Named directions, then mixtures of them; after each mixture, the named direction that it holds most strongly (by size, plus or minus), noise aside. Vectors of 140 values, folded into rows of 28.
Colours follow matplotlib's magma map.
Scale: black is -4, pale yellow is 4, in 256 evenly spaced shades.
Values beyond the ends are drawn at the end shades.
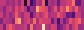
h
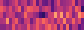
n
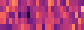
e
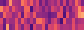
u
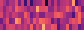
h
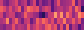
n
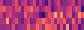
n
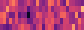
e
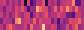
h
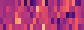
h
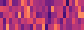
u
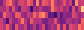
n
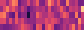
e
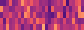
u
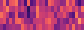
e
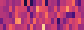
h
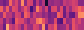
u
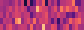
h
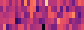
h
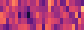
e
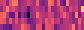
e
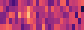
e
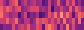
n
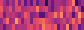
n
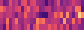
n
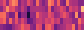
e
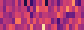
h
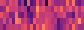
h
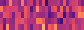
u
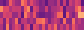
u
